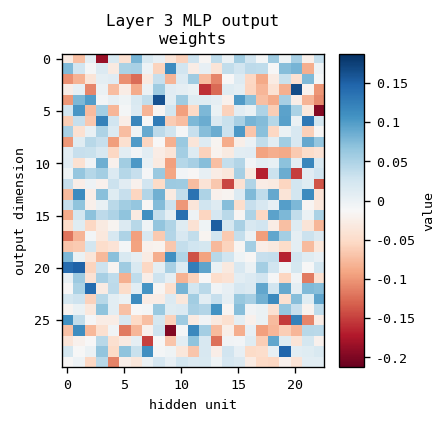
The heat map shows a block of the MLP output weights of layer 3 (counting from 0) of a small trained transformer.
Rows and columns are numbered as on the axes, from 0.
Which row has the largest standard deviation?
26
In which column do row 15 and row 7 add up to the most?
7
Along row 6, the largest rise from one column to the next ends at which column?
3
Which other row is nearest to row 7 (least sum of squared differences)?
24
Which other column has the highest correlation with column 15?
13
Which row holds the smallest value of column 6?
2
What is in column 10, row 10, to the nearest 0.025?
0.05
